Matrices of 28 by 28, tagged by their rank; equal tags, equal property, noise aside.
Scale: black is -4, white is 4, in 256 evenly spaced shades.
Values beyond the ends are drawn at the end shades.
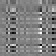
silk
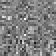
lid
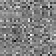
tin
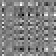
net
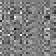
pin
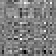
pin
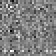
lid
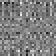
pin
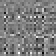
pin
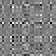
net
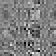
tin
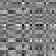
net
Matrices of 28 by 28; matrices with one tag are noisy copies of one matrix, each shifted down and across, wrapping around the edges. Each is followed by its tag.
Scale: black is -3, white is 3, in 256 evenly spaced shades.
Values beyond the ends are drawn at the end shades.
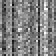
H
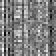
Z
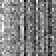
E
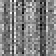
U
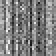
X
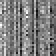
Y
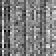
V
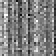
H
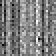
X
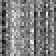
E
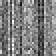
U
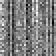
Y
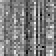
Z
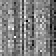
U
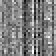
Z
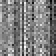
U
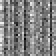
H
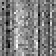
E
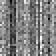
U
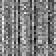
Y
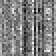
Z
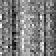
E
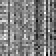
Z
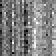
E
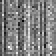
Y
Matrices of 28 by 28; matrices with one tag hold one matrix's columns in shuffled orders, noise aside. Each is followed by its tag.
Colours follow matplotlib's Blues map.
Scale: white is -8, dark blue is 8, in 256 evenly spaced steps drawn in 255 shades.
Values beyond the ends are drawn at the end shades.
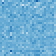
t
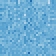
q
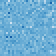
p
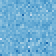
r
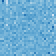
q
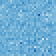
r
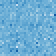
r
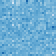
q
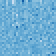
q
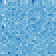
q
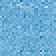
t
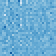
q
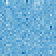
q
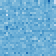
q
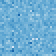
r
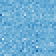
r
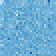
q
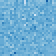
q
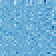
q
